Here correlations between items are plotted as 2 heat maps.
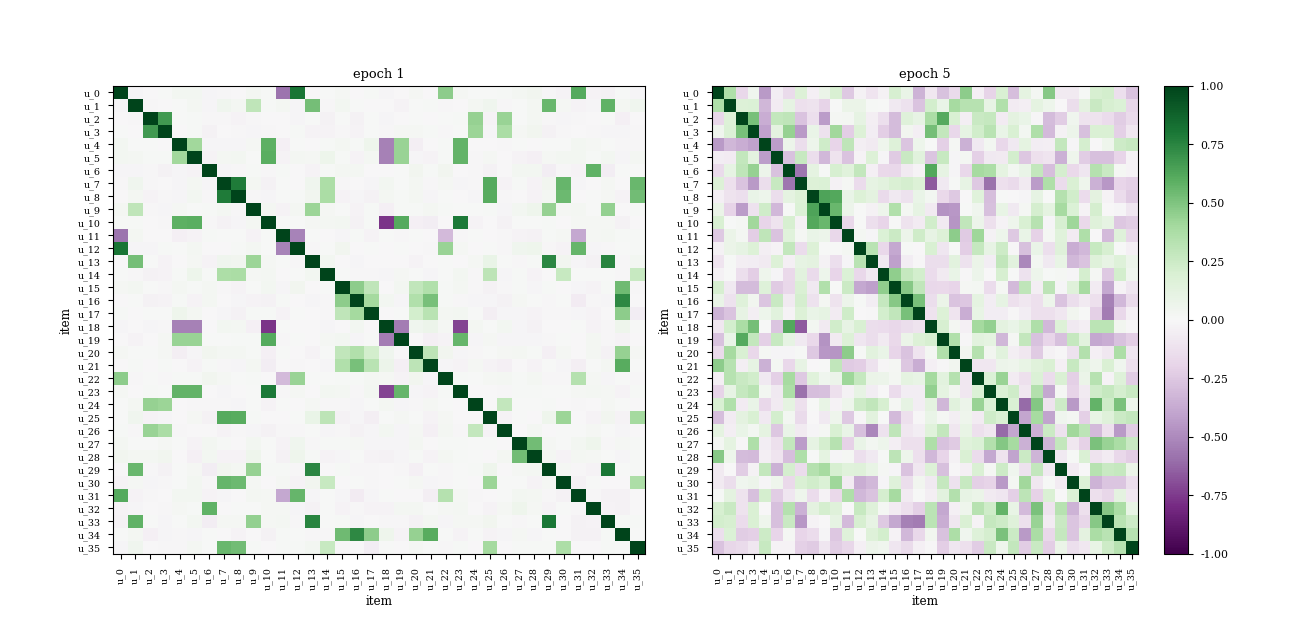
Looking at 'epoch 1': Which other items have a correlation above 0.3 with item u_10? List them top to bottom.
u_4, u_5, u_19, u_23
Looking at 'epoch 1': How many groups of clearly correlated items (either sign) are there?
8
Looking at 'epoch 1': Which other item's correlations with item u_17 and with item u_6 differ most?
u_32
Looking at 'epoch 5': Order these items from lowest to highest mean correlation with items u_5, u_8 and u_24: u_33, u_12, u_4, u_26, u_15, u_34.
u_26, u_4, u_15, u_33, u_34, u_12
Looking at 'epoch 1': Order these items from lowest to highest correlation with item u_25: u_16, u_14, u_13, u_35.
u_16, u_13, u_14, u_35
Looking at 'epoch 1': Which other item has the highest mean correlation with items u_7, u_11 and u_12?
u_8
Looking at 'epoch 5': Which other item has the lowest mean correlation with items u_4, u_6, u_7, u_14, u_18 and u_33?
u_5
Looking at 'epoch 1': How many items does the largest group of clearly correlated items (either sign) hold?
6
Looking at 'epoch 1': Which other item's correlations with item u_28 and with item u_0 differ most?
u_12
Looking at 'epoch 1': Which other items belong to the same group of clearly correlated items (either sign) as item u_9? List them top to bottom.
u_1, u_13, u_29, u_33
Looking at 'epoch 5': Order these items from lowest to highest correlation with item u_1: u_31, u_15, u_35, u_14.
u_35, u_15, u_14, u_31
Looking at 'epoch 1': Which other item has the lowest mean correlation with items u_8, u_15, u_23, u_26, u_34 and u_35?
u_18
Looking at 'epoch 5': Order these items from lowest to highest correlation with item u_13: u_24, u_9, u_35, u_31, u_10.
u_31, u_10, u_9, u_35, u_24
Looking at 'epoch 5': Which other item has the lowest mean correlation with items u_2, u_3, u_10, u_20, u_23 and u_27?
u_7
